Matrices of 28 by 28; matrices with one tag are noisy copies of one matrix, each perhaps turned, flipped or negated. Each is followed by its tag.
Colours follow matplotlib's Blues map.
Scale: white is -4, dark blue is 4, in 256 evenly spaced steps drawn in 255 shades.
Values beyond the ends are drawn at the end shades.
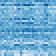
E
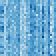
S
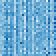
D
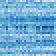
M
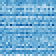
D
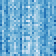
M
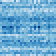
M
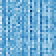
D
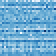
D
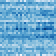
M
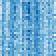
M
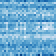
M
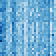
E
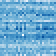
M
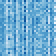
D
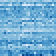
E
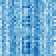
M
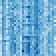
M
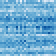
M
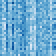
S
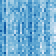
E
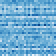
D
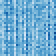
D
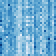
M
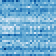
M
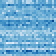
S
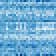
M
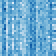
S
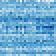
M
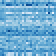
S
